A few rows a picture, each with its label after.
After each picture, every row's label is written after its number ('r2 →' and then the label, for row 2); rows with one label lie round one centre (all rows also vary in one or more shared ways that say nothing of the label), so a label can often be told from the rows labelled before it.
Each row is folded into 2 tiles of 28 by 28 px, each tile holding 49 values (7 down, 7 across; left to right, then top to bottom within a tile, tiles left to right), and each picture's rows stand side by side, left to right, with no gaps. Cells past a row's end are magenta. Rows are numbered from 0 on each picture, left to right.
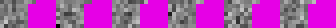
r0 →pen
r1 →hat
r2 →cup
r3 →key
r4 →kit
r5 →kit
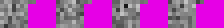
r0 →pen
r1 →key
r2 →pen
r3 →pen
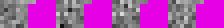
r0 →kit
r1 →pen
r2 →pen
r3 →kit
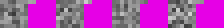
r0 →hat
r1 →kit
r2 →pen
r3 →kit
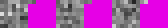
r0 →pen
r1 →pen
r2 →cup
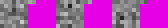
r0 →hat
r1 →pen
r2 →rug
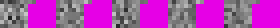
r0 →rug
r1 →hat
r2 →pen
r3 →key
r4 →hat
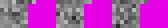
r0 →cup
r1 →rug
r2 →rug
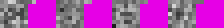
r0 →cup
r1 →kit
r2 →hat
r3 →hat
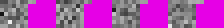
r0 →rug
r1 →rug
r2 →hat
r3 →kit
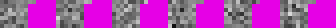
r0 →kit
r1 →kit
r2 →cup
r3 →pen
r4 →cup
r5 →pen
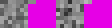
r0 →rug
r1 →hat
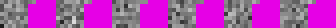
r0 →hat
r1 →kit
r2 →pen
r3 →hat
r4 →kit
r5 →kit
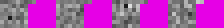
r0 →rug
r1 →key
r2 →pen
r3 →hat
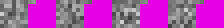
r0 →hat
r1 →pen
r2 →rug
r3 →kit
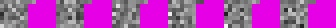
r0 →key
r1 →key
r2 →hat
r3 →pen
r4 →key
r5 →kit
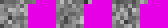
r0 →rug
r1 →cup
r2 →rug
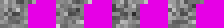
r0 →cup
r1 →cup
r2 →hat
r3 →cup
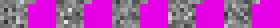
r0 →kit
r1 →rug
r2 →rug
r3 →kit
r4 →key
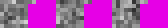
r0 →cup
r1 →rug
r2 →key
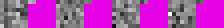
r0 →key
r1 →rug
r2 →hat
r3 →pen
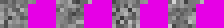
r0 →rug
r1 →cup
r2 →rug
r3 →cup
